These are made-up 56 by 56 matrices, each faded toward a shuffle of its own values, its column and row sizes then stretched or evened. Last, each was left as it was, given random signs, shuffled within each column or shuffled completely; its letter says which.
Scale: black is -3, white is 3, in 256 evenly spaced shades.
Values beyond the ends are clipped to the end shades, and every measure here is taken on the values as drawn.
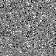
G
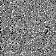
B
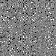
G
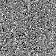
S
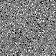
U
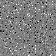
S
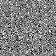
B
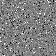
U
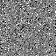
S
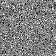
S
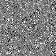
S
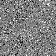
U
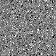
S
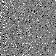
S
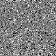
G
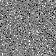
S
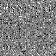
G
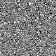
S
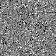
S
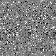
G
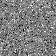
U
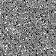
S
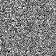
B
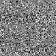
G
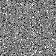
S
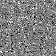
B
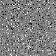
G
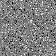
S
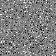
B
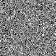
S
